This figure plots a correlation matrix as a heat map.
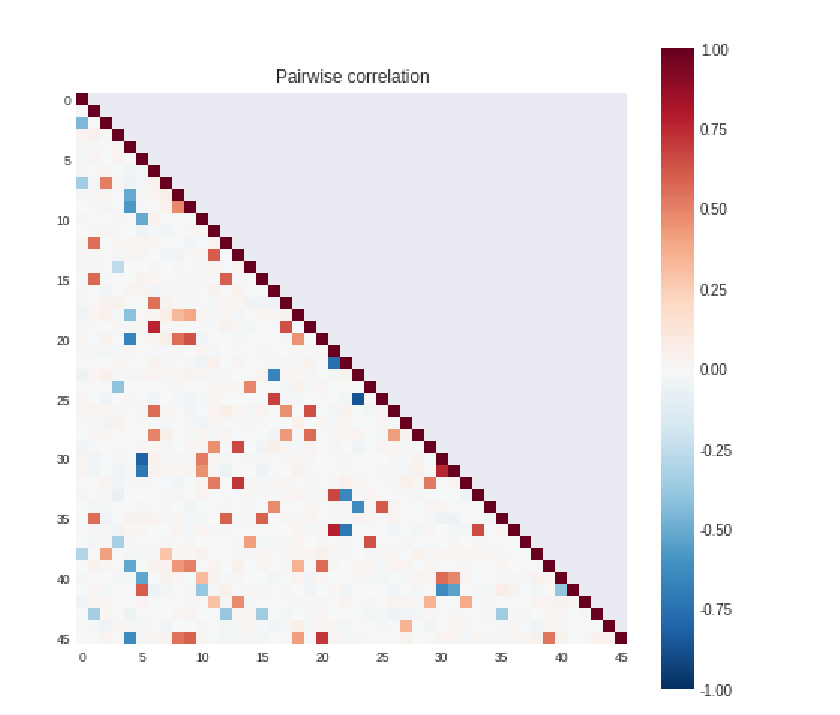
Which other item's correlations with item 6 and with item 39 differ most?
19
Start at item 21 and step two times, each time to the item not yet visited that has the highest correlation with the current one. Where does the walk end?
33
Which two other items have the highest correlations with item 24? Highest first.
37, 14
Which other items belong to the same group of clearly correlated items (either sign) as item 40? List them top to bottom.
5, 10, 30, 31, 41
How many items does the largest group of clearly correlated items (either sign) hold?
7
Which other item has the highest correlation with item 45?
20
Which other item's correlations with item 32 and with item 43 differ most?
13
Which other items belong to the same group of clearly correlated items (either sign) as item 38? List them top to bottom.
0, 2, 7
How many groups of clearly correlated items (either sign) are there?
10
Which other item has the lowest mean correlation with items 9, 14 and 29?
4
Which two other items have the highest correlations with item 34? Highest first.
25, 16
